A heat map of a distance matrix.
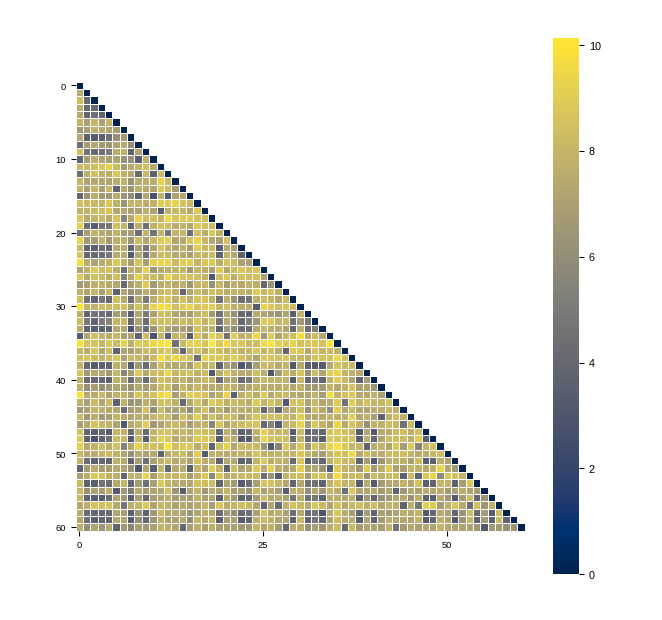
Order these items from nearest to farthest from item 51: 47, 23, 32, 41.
47, 23, 32, 41
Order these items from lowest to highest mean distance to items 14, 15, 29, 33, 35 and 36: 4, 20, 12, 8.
4, 8, 20, 12
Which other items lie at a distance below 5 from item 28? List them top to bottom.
5, 14, 36, 43, 55, 60
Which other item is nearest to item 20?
52
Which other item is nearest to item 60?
55
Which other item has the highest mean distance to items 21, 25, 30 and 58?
35
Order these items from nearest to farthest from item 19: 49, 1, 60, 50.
1, 60, 50, 49
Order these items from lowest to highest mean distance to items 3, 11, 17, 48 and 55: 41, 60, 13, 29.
60, 29, 41, 13
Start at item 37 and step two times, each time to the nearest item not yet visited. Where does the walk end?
6
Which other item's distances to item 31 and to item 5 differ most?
29
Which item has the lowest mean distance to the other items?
7
